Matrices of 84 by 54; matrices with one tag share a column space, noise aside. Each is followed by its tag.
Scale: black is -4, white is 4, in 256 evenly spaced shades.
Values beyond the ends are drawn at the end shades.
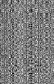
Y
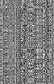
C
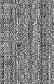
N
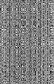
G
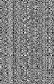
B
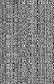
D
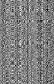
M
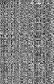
D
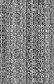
C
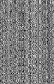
Y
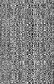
N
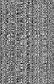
D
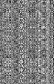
Y
